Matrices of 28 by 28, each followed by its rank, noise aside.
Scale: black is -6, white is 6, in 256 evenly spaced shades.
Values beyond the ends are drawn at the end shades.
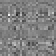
three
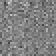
six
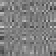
two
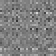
three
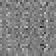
three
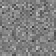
six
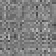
four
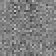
six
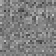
six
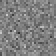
six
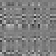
two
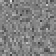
six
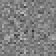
six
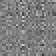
four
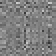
three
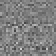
four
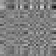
two
